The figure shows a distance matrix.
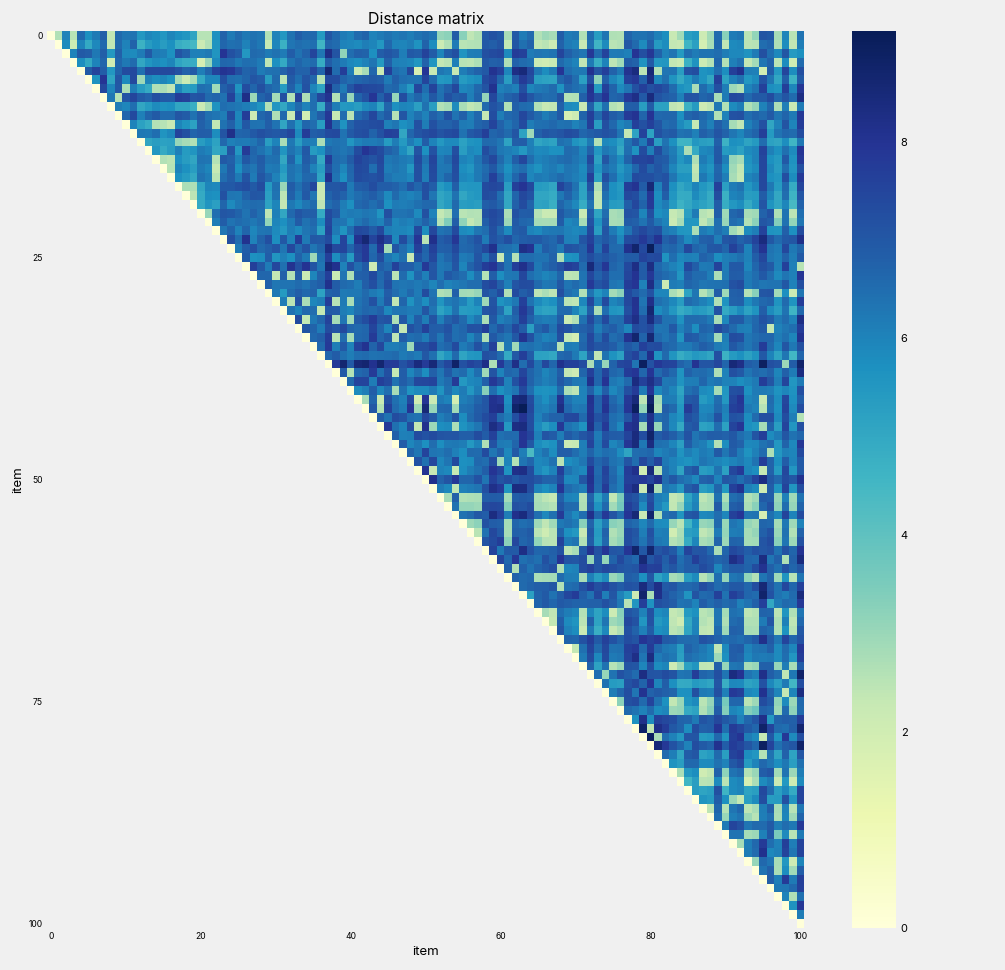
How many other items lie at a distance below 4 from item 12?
7
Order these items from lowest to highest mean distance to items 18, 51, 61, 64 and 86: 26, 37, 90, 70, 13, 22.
90, 22, 13, 70, 26, 37
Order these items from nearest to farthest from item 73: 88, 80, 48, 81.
88, 81, 48, 80
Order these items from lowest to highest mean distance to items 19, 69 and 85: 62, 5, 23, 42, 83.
5, 83, 23, 62, 42
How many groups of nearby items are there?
16
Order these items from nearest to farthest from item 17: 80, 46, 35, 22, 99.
99, 22, 46, 35, 80
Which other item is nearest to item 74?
98
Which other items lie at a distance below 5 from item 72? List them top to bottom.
37, 59, 74, 98
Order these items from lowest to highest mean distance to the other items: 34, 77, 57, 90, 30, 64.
90, 57, 30, 34, 64, 77
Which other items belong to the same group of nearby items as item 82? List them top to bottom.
28
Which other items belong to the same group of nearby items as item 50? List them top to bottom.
23
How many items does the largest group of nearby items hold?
28
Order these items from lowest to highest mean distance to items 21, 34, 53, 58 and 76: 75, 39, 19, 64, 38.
75, 38, 19, 39, 64
